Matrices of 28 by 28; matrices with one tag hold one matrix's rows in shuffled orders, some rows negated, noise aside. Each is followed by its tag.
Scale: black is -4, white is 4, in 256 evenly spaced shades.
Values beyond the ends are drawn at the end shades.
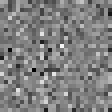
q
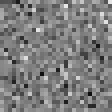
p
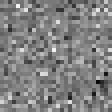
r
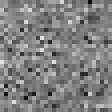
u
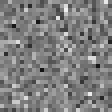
p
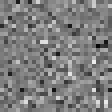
r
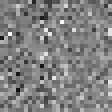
q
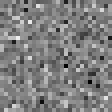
p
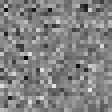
u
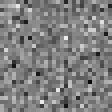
p
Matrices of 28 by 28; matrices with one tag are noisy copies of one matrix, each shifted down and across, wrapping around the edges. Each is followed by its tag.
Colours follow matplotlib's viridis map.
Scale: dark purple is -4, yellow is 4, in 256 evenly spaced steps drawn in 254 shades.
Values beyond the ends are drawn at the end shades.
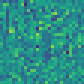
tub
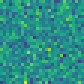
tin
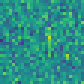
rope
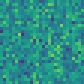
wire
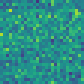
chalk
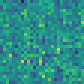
wire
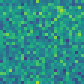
chalk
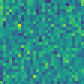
rope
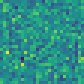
tub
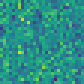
wire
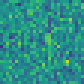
rope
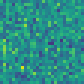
rope
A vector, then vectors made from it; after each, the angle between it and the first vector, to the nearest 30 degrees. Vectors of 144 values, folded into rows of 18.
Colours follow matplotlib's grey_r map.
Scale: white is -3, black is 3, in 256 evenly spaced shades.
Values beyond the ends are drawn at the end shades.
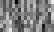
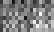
90 degrees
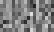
120 degrees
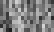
150 degrees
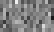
150 degrees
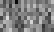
30 degrees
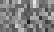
90 degrees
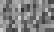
120 degrees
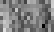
60 degrees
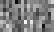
30 degrees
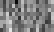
30 degrees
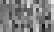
60 degrees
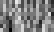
150 degrees
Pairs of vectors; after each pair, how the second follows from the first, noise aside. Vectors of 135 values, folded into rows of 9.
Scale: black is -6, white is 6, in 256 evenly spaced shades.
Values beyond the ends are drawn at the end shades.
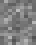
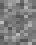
reversed.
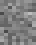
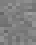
shrunk.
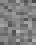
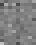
reversed, negated, partly zeroed.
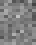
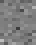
reversed, negated, partly zeroed.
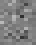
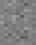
shrunk.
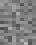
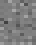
wrapped around, negated, partly zeroed.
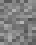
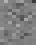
wrapped around, negated, partly zeroed.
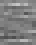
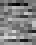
negated, scaled up.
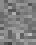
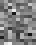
negated, scaled up.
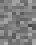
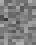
reversed.
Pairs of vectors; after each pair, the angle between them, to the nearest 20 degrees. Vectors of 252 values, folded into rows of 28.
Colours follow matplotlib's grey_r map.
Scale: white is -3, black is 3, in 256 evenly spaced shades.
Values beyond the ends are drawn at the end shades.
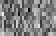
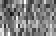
60 degrees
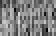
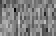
20 degrees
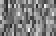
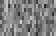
160 degrees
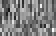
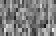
60 degrees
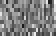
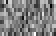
40 degrees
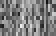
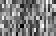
160 degrees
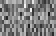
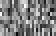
60 degrees
